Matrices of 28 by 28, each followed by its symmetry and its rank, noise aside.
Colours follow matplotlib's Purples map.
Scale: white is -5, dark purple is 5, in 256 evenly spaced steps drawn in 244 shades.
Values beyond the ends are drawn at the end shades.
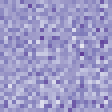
antisymmetric, rank four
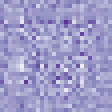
no symmetry, rank five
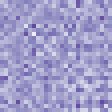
symmetric, rank five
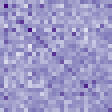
symmetric, rank five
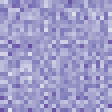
no symmetry, rank four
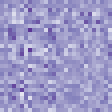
no symmetry, rank four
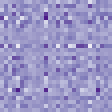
no symmetry, rank four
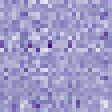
no symmetry, rank three
